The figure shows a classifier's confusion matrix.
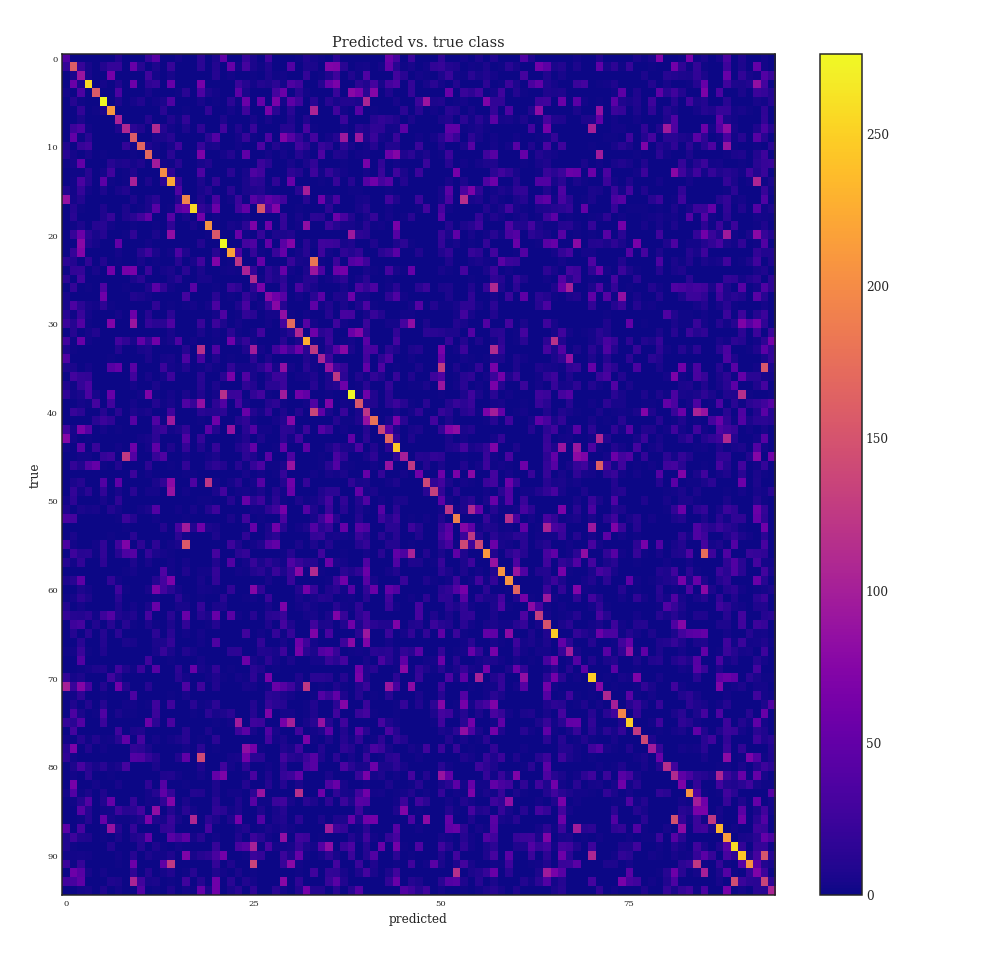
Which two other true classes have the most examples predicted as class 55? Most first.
70, 51
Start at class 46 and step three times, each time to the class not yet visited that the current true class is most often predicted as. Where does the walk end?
65
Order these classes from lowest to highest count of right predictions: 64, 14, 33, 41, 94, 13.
94, 33, 64, 41, 13, 14
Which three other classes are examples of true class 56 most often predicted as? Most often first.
85, 46, 69
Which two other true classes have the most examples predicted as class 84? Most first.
91, 40
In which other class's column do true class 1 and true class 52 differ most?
59
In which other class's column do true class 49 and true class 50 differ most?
14
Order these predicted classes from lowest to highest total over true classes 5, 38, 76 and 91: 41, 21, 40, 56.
41, 56, 21, 40
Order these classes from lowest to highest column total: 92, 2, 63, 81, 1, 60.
63, 60, 1, 81, 2, 92
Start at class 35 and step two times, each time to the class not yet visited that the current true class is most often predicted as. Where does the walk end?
89
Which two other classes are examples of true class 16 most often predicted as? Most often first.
53, 0
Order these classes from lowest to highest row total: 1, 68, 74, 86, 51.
68, 74, 51, 1, 86
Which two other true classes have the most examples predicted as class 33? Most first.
23, 40
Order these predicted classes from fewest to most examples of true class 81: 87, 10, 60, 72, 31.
10, 72, 31, 60, 87
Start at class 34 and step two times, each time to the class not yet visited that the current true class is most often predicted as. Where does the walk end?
75
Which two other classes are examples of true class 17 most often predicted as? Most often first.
26, 28
